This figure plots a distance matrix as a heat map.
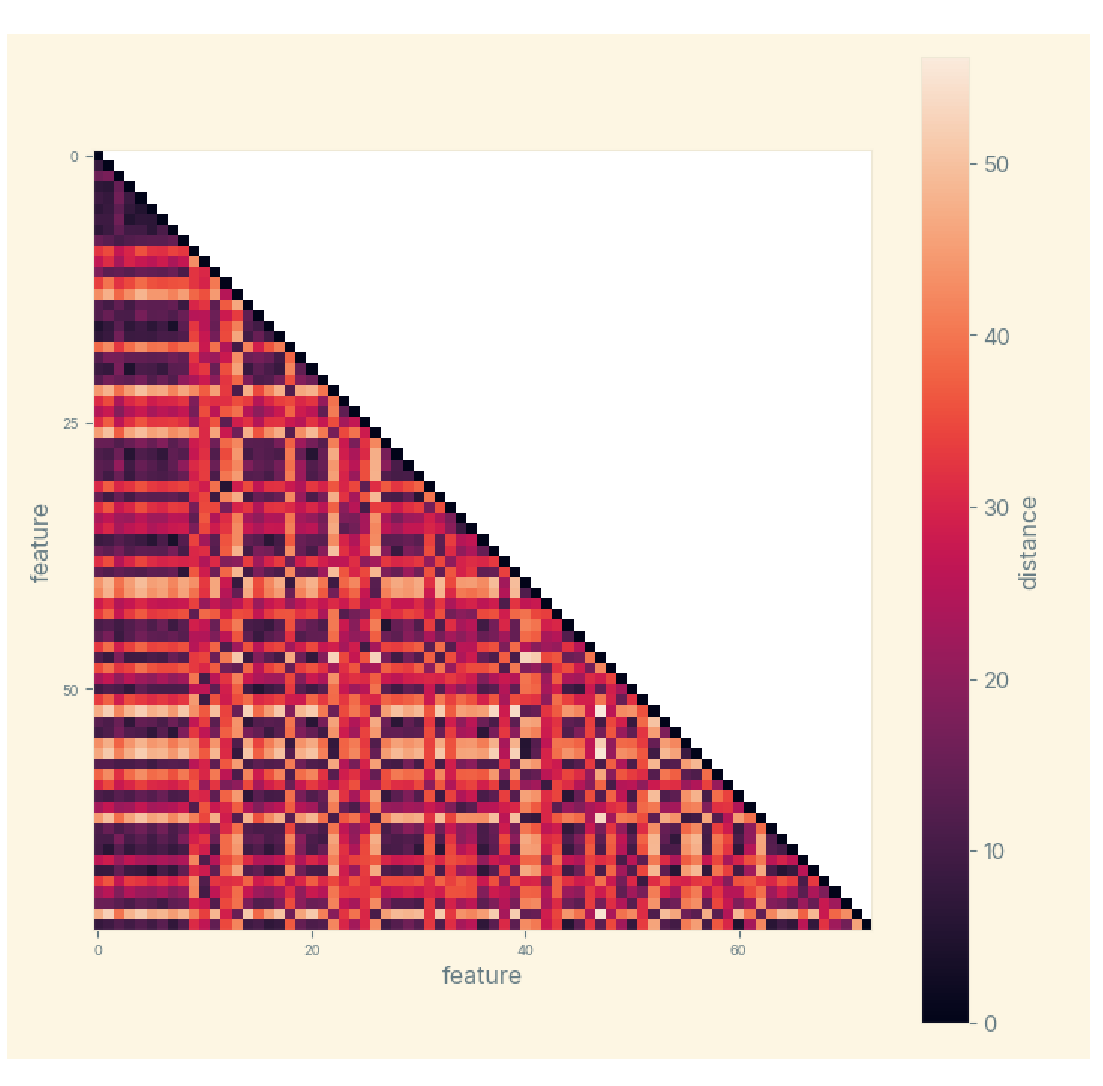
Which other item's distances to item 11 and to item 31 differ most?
12
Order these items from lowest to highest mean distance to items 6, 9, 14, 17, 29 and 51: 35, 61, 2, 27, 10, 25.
2, 27, 61, 35, 10, 25
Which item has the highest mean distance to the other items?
52
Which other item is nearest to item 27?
44
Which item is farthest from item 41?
47
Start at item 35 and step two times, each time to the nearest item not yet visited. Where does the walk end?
61
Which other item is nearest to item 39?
8
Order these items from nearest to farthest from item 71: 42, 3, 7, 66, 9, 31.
42, 31, 66, 9, 7, 3
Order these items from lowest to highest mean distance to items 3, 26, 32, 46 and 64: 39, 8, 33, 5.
5, 8, 39, 33
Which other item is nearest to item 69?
10
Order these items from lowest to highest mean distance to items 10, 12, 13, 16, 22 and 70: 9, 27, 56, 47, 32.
56, 27, 32, 47, 9
